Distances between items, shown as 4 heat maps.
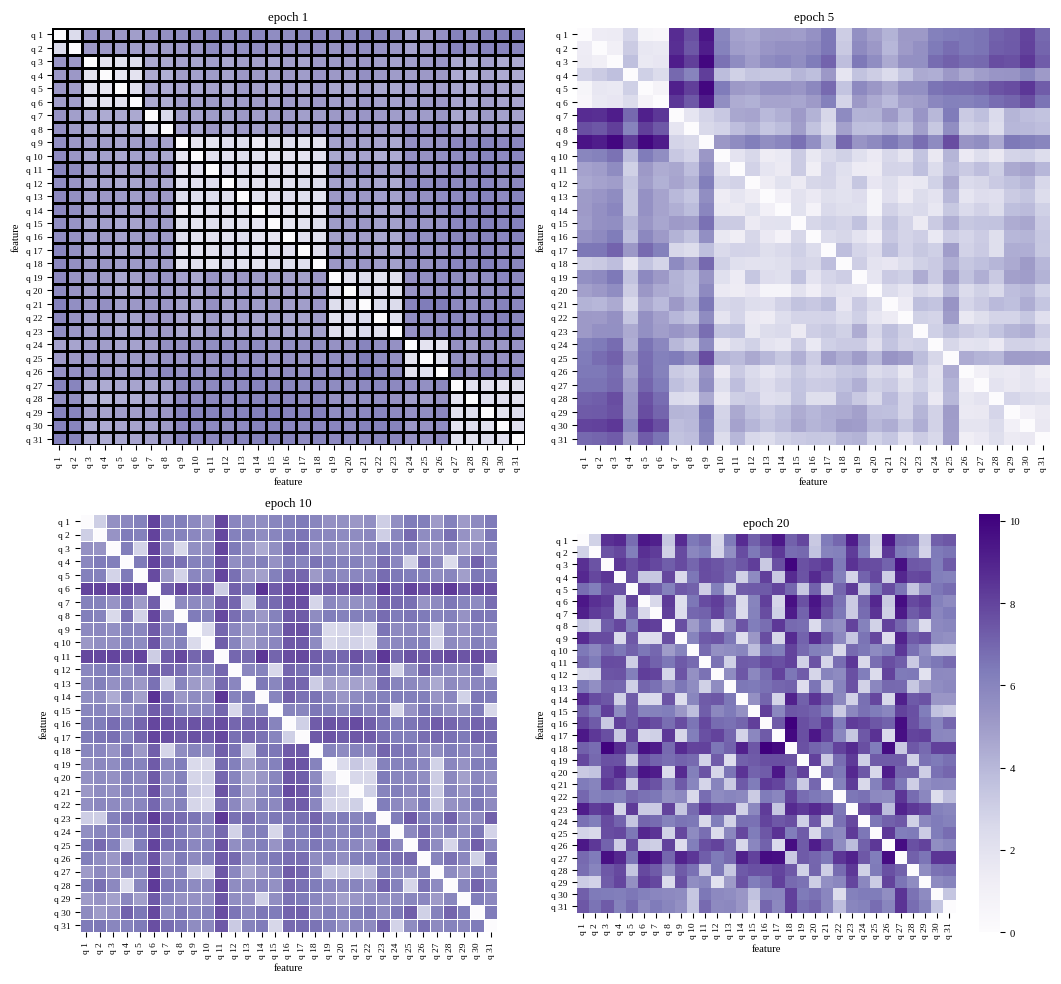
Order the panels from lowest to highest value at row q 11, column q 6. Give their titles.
epoch 10, epoch 5, epoch 1, epoch 20
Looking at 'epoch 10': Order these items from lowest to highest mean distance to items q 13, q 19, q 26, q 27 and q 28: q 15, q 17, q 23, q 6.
q 15, q 23, q 17, q 6
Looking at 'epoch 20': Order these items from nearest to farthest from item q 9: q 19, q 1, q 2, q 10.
q 10, q 19, q 2, q 1
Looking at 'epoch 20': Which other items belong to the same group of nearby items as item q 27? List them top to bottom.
q 18
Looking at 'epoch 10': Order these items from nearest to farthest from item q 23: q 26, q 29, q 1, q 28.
q 1, q 29, q 26, q 28
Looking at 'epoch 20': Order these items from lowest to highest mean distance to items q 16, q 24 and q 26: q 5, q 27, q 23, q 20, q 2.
q 5, q 23, q 2, q 20, q 27
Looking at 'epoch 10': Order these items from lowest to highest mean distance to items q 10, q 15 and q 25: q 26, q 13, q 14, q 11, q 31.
q 31, q 13, q 14, q 26, q 11
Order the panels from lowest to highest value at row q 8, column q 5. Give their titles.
epoch 10, epoch 1, epoch 20, epoch 5
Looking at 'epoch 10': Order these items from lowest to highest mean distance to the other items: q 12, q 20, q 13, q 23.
q 20, q 13, q 12, q 23
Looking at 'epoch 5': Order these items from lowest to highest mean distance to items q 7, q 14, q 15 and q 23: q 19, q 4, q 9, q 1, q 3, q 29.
q 19, q 29, q 4, q 9, q 1, q 3
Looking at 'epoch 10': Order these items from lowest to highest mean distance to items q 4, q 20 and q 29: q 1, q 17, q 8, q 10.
q 10, q 1, q 8, q 17
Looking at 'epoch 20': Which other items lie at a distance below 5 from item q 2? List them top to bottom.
q 1, q 8, q 12, q 20, q 25, q 29
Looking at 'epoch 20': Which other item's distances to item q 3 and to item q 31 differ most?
q 15
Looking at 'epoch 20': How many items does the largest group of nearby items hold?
8
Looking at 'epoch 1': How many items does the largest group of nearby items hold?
10
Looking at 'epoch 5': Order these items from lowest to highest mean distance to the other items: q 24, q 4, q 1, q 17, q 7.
q 24, q 17, q 4, q 7, q 1
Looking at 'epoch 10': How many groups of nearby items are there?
10
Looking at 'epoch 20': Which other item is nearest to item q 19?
q 13
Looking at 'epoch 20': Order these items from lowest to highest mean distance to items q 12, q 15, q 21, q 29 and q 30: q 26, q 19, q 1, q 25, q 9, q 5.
q 25, q 1, q 5, q 19, q 9, q 26
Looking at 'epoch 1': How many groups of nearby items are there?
7
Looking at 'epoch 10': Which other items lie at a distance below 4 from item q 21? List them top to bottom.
q 9, q 10, q 19, q 20, q 22, q 27
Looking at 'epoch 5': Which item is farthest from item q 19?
q 3
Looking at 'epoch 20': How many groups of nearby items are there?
6
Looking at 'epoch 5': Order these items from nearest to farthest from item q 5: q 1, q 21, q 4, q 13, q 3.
q 1, q 3, q 4, q 21, q 13
